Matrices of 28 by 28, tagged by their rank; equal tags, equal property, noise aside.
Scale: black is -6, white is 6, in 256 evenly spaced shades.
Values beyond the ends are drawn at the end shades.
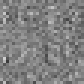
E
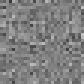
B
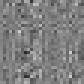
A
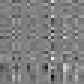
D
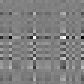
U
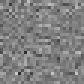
E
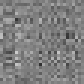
A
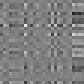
D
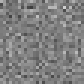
E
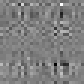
D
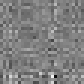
A
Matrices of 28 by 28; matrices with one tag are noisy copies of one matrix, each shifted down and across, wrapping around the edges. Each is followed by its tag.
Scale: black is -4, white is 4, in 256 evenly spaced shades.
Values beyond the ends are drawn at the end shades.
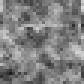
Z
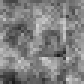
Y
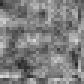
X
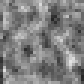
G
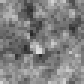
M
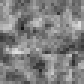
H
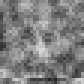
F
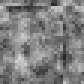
F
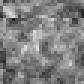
M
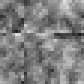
F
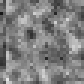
G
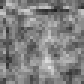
F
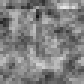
H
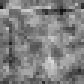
F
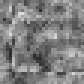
X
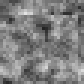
H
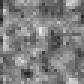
G
